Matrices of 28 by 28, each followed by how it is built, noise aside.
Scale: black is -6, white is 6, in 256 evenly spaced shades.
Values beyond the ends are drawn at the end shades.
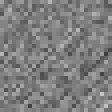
Hankel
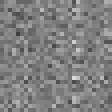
low rank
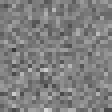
low rank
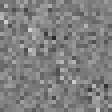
block diagonal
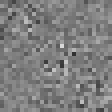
block diagonal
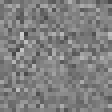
low rank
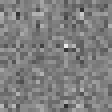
low rank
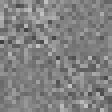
block diagonal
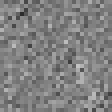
block diagonal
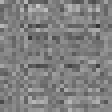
low rank
